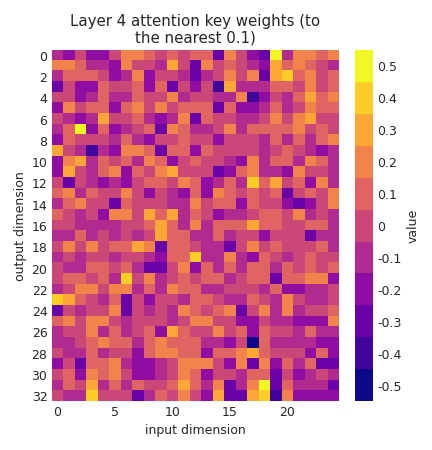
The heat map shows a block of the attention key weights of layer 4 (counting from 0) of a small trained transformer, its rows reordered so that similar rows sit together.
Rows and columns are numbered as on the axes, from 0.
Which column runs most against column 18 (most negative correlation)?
19
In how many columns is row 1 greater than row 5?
11
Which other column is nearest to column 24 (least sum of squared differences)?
15
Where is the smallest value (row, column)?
27, 17
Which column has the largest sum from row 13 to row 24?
12
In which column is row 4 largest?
22
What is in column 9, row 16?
0.3
